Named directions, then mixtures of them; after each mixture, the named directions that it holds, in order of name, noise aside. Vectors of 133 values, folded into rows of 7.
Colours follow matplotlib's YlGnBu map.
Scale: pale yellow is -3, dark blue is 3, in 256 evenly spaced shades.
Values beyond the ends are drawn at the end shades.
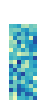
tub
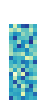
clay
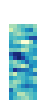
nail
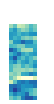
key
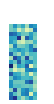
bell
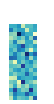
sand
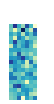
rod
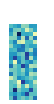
bell, sand.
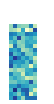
bell, key, rod.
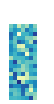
clay, key, sand.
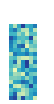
clay, rod, tub.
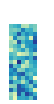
tub.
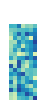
tub.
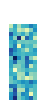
bell, key, tub.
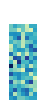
bell, tub.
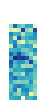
bell, nail, rod.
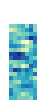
nail.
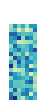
bell.
